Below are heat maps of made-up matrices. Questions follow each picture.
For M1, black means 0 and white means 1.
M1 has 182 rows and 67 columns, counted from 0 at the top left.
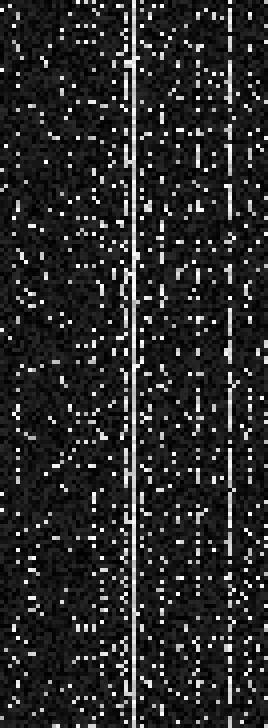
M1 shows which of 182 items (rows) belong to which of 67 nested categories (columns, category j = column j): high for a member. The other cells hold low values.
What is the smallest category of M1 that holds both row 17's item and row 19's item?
57
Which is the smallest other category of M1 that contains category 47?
41
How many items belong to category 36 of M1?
11
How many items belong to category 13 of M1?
6
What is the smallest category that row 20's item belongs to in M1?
52
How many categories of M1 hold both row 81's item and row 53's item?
4
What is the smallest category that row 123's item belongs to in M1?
0
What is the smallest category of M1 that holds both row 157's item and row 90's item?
19
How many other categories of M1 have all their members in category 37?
10
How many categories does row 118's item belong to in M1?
8
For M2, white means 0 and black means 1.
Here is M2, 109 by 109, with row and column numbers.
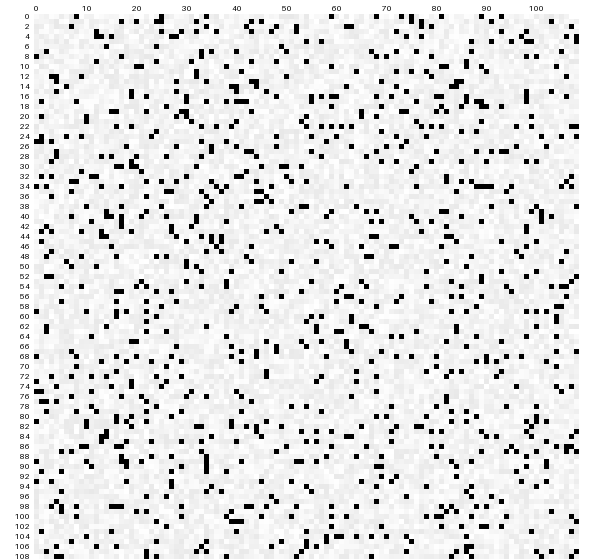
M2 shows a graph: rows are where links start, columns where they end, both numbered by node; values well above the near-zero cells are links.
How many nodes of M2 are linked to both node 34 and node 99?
0
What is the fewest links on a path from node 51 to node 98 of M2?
3
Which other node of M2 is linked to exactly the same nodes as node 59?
node 81
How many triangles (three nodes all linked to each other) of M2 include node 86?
6
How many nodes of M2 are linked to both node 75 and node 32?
3
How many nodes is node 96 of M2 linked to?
6
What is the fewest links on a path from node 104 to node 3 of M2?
3
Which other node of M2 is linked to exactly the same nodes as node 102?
node 18
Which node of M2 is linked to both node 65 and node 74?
node 19
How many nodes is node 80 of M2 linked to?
8
